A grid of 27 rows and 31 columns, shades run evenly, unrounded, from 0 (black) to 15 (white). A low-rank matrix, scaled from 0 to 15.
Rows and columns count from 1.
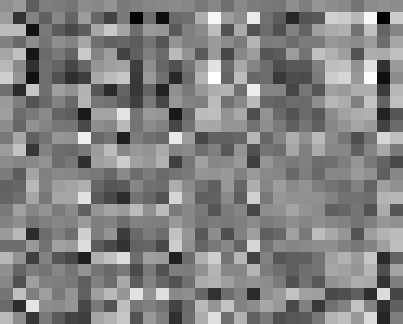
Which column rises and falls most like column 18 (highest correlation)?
3
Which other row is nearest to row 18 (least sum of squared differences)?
25
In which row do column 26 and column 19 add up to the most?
7
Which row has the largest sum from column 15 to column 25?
8
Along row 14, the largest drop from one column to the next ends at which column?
14
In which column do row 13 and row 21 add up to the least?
10
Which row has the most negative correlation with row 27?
16
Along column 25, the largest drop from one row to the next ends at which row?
26
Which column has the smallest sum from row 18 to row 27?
30
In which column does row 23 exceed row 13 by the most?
20
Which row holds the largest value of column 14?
12
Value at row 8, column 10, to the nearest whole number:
6
